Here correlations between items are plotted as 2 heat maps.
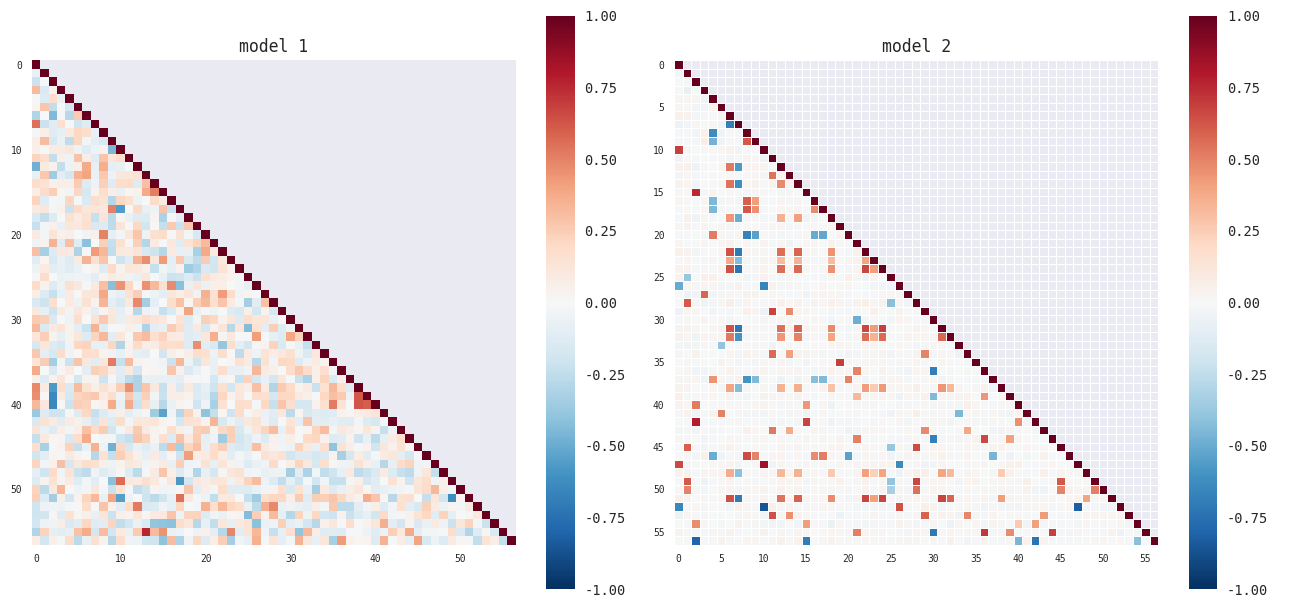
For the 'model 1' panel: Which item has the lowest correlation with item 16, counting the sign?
54
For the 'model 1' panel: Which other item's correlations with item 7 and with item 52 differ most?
0
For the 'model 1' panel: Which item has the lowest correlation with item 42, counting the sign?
51
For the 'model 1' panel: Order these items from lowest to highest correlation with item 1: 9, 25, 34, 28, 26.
28, 34, 26, 25, 9
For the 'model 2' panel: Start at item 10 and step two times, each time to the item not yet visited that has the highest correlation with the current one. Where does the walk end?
0
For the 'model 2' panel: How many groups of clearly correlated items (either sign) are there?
10
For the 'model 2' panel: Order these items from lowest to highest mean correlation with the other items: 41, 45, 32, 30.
30, 41, 45, 32
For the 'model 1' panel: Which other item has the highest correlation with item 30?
32
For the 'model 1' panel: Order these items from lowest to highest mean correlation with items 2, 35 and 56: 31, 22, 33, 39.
39, 33, 22, 31
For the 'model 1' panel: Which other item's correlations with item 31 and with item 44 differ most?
55
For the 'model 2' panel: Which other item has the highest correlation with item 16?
8
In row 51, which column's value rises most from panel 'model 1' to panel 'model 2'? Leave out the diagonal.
14
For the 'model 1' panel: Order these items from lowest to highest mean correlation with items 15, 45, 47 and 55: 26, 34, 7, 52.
52, 34, 7, 26
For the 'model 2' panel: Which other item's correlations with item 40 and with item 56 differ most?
2
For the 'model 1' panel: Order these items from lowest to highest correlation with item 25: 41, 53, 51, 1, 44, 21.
53, 51, 44, 41, 21, 1
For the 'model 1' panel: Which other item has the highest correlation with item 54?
41
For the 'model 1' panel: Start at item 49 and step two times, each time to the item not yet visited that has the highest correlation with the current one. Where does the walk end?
26
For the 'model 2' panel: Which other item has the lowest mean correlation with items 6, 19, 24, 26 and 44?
7
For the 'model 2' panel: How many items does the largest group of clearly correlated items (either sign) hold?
13
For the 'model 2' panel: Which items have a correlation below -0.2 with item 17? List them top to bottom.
4, 20, 37
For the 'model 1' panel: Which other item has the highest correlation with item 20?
8
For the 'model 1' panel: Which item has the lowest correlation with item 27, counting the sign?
2
